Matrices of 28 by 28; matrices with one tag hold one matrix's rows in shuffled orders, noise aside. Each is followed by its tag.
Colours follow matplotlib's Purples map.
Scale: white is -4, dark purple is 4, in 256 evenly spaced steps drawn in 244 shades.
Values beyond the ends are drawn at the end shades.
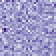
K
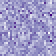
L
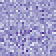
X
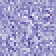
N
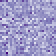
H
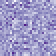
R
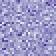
K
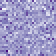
H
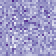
R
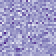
K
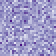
R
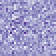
R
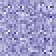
L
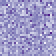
L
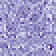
L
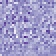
R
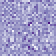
N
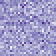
X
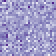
H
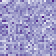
H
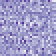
X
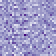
R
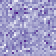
R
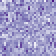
H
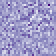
N
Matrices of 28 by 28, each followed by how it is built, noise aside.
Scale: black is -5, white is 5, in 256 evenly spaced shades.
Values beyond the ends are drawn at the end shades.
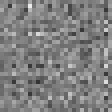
low rank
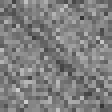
Toeplitz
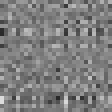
low rank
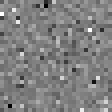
sparse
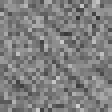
Toeplitz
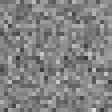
repeating columns
